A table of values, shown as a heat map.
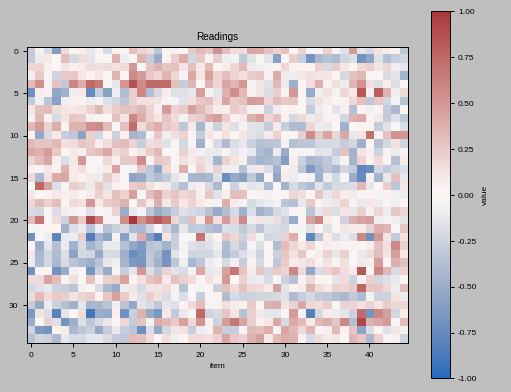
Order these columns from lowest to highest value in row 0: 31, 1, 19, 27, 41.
1, 31, 41, 19, 27
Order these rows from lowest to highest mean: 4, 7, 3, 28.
28, 7, 3, 4
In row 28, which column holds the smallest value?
10
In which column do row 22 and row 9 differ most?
7
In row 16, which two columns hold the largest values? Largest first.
1, 2
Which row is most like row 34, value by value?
6
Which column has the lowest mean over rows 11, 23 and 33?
13
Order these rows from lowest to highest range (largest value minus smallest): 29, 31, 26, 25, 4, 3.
29, 3, 25, 4, 26, 31
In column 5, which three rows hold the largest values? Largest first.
4, 20, 9
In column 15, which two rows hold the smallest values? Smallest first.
22, 31
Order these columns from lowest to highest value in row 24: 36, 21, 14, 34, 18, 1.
1, 14, 21, 36, 18, 34
